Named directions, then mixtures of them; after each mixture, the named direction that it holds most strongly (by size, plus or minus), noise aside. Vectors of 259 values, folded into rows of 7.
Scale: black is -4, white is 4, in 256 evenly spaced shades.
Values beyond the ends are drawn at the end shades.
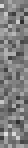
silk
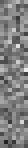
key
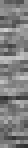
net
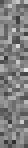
key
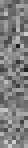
key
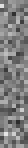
silk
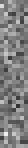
silk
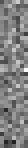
key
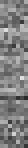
net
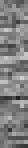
net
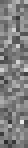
key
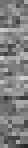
net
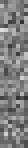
silk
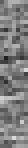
net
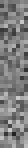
silk
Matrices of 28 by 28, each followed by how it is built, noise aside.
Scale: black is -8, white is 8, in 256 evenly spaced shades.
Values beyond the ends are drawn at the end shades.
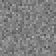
noise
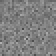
repeating columns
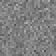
noise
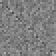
diagonal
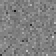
sparse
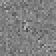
banded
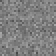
repeating columns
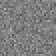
noise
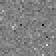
sparse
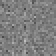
uneven columns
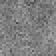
smooth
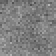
smooth
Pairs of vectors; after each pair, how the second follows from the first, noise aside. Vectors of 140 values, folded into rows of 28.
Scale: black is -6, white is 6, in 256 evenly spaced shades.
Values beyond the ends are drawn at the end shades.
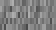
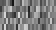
negated, scaled up.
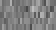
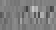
partly zeroed.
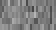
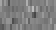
negated, partly zeroed.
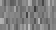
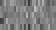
negated.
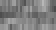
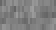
wrapped around, shrunk.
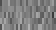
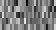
reversed, negated, scaled up.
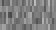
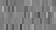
reversed, negated, partly zeroed.
